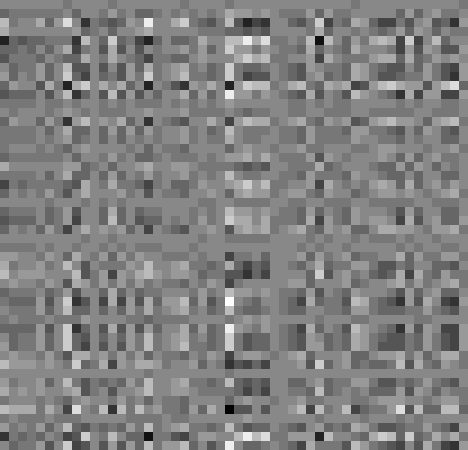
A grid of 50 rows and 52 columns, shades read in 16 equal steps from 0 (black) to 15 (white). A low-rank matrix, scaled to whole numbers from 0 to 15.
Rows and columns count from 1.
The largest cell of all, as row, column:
34, 26
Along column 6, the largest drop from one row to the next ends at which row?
11
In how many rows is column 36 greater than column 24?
21
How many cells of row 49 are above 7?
26
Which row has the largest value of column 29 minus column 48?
10
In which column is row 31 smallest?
28
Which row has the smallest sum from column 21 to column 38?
3
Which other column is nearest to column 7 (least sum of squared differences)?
31
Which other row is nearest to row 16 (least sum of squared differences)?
20
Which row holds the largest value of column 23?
5
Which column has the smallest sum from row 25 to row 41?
51
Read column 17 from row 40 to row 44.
6 10 7 11 11
